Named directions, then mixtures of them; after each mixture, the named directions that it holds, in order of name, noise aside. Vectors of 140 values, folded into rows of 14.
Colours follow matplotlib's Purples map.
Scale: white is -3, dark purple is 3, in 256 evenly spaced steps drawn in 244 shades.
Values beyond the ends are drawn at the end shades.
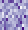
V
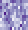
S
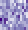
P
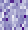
S, V.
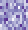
P, S.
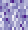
S, V.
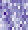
S.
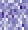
V.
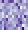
V.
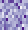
V.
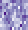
S.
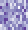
P, S.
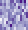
P.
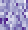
P, V.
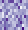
V.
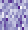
V.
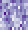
S.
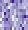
S, V.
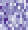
P, S.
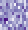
P, S.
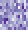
P, S.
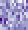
P.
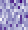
P, V.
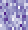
P, S.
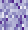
V.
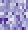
P, V.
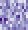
P.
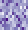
P, V.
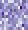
V.
